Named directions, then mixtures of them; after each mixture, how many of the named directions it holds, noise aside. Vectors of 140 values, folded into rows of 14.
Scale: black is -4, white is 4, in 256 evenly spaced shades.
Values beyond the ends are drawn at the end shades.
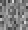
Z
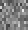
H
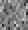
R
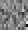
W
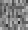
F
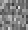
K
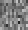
one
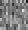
four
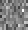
four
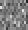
three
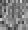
two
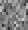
one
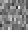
one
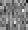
four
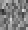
three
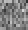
four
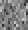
one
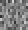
one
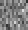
three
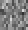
three
